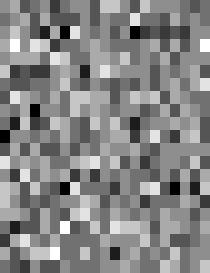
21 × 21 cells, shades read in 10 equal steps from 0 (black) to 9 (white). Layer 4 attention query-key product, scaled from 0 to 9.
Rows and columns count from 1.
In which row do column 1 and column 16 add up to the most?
15
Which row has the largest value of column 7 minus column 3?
18
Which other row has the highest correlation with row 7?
21
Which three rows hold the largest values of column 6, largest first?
20, 5, 10
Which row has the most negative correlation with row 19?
16
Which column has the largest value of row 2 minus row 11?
14
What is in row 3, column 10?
4
